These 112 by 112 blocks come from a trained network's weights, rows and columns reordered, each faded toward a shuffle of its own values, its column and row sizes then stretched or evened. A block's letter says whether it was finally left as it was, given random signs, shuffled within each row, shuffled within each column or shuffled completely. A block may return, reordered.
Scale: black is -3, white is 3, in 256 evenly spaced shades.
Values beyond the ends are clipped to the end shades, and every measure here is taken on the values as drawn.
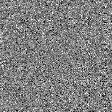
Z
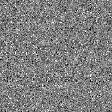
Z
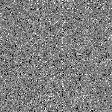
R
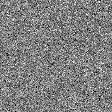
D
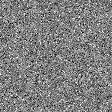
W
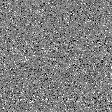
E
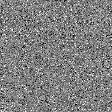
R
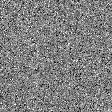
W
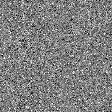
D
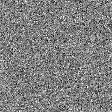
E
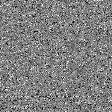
E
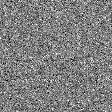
E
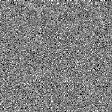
Z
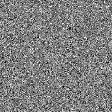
Z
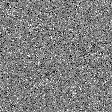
W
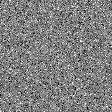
D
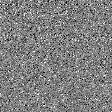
E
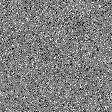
W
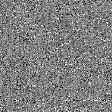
Z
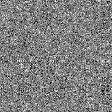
Z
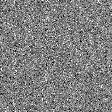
D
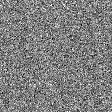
E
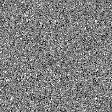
R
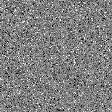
D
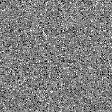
Z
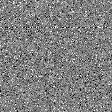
R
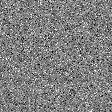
W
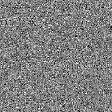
Z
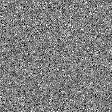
R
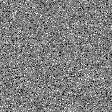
E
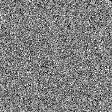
R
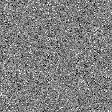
D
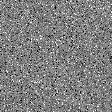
D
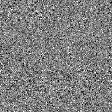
Z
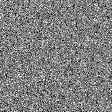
E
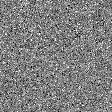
W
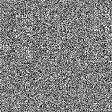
Z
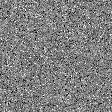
W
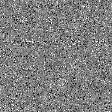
R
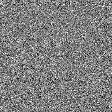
R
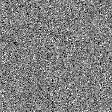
D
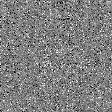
R
